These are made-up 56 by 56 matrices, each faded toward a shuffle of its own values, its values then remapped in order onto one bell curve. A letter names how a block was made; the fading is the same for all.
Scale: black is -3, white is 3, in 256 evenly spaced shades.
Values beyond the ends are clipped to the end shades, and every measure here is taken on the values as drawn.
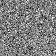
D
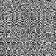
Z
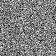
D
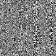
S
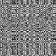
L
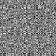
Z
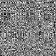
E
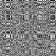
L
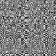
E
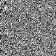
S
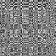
L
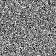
D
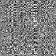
E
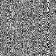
S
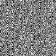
S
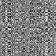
Z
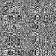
E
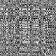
Z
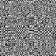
Z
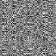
E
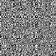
E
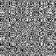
E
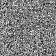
D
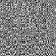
Z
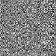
E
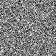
D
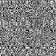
E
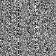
S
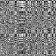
L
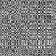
L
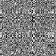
E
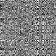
E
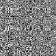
E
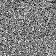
D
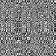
L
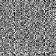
E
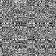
Z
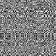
Z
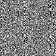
S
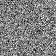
D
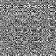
Z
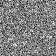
D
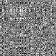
E
